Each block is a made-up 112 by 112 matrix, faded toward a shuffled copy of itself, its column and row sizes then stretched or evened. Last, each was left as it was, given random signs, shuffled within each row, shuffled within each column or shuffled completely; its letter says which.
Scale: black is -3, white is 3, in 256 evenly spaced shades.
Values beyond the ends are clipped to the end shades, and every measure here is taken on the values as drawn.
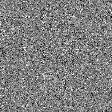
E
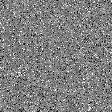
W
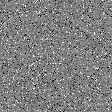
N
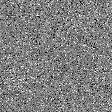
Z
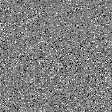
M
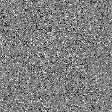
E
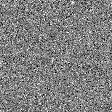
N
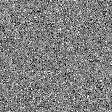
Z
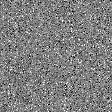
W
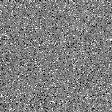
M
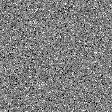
W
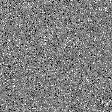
W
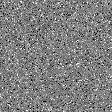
Z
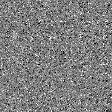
E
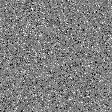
N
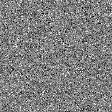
E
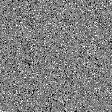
M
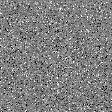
E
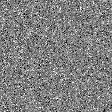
W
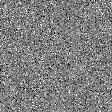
W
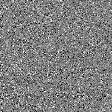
M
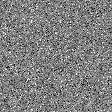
N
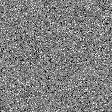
Z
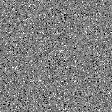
M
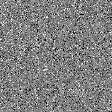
E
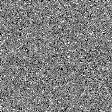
E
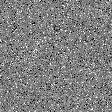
N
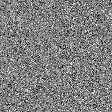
W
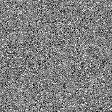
M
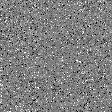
W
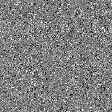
M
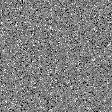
W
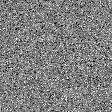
N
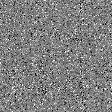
E
